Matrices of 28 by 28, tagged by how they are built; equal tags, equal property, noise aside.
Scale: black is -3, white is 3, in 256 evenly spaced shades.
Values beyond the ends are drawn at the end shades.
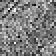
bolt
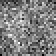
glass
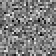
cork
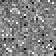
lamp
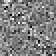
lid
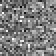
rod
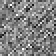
bolt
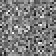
rod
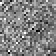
bolt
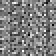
rod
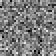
cork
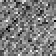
bolt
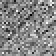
bolt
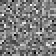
cork
